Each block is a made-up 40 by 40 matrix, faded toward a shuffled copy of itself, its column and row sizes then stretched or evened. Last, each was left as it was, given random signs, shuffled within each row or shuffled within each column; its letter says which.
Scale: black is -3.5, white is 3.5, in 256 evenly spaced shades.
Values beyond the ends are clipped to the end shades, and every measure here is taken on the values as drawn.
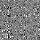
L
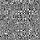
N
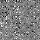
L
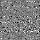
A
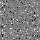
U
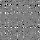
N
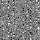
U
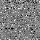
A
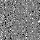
U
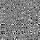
N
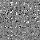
L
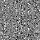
U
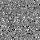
A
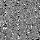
U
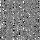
U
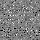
A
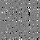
L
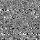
A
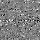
A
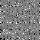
L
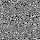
A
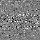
A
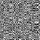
N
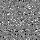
A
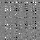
N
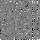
N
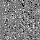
U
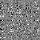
L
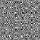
N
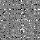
N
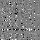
L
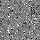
U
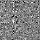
L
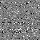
A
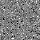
U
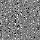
U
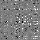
N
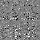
L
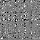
L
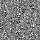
U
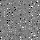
U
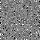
U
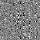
L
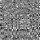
N
